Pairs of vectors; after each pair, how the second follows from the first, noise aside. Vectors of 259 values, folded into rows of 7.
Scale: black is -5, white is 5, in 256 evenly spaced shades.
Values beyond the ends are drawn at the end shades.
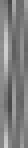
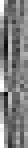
wrapped around, scaled up.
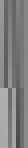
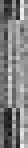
wrapped around, negated, scaled up.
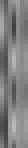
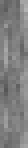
wrapped around, negated, shrunk.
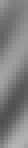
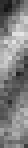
reversed, negated, scaled up.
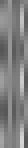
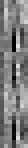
wrapped around, negated, scaled up.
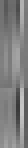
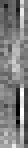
scaled up.
